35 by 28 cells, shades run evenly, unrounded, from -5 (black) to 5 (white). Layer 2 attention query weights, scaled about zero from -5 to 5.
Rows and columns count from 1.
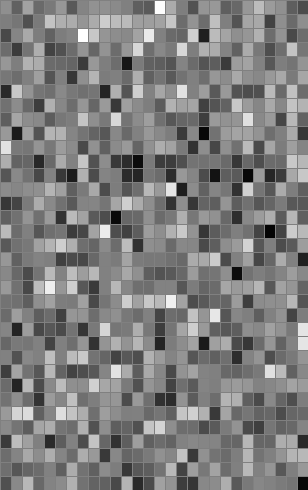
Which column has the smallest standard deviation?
21
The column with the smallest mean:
19
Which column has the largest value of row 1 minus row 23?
15
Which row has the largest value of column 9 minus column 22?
20
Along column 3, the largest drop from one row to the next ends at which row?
31
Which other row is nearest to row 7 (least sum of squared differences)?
33
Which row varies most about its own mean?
17
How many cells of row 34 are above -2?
26
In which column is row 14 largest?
16
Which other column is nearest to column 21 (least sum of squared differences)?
6
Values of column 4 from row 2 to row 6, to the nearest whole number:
0 0 2 2 1
